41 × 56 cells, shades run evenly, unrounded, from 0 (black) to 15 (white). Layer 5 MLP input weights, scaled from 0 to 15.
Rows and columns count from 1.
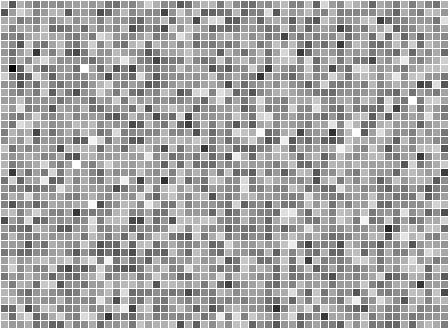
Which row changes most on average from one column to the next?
23
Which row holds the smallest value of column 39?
33
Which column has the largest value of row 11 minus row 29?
49
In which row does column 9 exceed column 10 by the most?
27
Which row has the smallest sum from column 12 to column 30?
32
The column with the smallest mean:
17
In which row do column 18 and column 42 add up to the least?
18
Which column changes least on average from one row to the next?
44
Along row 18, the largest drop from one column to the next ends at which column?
37
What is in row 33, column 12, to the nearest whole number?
13
